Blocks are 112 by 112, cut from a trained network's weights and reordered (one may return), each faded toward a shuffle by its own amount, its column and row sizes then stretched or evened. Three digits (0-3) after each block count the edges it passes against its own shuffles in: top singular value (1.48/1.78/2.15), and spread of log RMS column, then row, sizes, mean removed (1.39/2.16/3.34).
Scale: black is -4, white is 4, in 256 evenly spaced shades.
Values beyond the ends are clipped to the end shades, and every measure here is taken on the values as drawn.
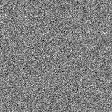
1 0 0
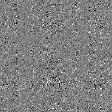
1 2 2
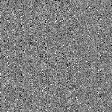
2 2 0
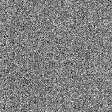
1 1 0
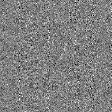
1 2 0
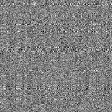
3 0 2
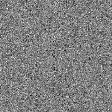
1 1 0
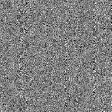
2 2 0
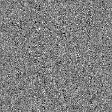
1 2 0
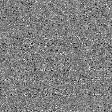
0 0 2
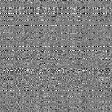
3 1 3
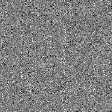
0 2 1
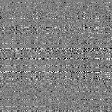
3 1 3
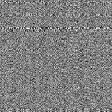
3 0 2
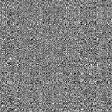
3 2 2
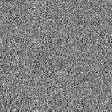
3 1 1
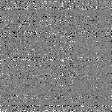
0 2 3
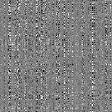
3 3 2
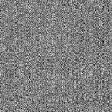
3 2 0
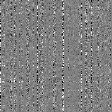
2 3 1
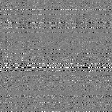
3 1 3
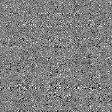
1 2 2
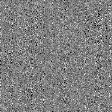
0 2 1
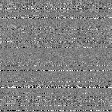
3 0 3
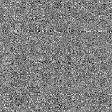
2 1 2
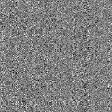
2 2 1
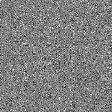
1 2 0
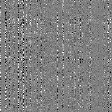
1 3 1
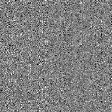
2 2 1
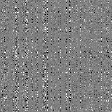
1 3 2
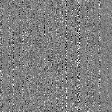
0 3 0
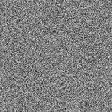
2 0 0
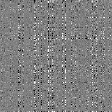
3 3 2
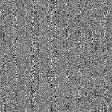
2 3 0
